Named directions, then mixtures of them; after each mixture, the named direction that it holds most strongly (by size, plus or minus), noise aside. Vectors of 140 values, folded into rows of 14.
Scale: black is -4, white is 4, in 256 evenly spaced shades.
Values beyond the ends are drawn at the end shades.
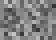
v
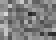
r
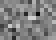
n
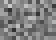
n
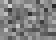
r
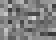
r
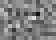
n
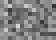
r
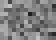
r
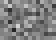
n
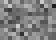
v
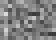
r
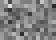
v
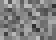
v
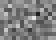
n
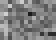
r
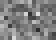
n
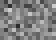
v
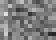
r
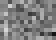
r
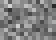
v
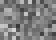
n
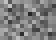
v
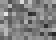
r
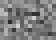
r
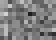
r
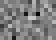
n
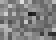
r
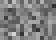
v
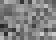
r
